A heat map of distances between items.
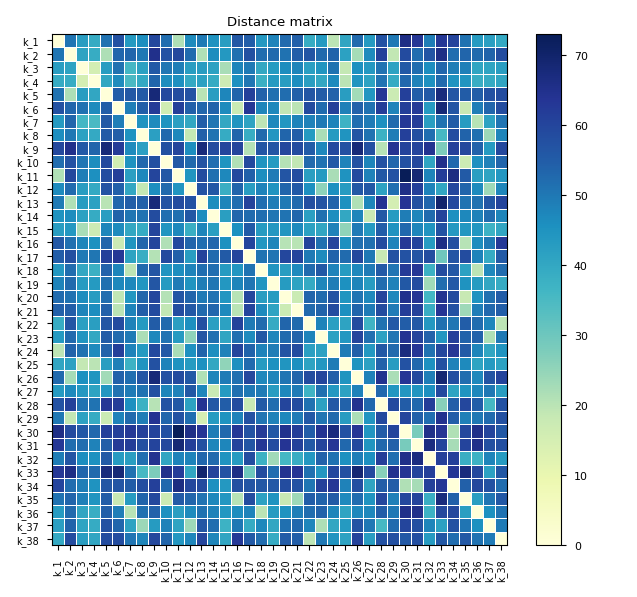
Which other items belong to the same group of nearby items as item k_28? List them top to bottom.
k_9, k_17, k_33
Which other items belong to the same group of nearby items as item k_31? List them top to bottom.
k_30, k_34
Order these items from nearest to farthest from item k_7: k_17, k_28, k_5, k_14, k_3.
k_3, k_17, k_28, k_14, k_5
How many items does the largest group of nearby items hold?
6
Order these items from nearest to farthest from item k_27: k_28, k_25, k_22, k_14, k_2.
k_14, k_22, k_25, k_2, k_28
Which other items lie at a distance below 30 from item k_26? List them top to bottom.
k_2, k_5, k_13, k_29
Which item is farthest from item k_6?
k_33
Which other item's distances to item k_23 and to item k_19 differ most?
k_32
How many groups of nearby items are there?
11
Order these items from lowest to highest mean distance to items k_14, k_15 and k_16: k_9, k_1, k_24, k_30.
k_1, k_24, k_30, k_9
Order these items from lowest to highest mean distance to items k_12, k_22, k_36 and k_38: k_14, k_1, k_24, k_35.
k_1, k_24, k_14, k_35
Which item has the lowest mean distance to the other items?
k_4
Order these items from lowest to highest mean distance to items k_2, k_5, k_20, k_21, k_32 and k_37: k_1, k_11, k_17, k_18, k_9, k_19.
k_19, k_18, k_1, k_11, k_17, k_9
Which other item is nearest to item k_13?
k_29
